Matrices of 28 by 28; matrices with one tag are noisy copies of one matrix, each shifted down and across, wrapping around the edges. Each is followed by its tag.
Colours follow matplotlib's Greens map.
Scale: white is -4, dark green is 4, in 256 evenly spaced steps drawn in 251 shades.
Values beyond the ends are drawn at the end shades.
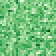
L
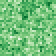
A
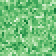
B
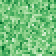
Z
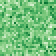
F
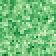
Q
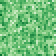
F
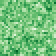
A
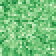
A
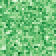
L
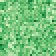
F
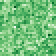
F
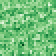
B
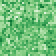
A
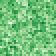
F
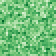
L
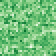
B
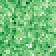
Q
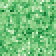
Q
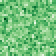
B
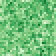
F
